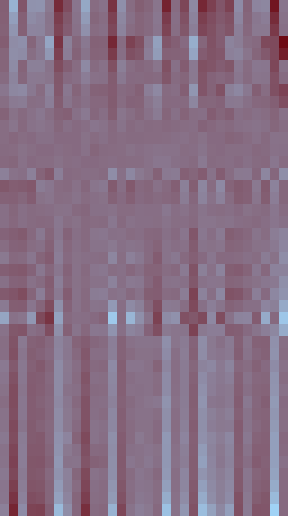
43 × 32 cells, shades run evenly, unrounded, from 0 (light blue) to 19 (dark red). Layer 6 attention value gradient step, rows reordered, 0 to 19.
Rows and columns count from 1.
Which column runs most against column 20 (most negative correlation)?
6
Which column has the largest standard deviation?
31
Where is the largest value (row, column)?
4, 32
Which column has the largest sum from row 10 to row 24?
22
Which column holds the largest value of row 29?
2
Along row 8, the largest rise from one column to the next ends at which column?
23
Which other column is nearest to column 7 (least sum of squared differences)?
13
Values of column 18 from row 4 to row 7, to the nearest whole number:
5 5 9 10
